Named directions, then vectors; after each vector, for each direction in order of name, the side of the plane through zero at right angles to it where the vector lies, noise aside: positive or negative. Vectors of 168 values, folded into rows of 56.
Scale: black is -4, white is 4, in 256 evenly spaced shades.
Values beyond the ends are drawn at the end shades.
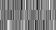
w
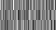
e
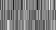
negative, positive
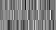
negative, negative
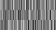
positive, positive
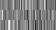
positive, positive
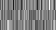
negative, positive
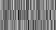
positive, positive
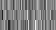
negative, negative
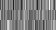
negative, positive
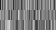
negative, positive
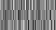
positive, positive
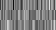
negative, positive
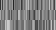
negative, positive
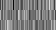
negative, positive
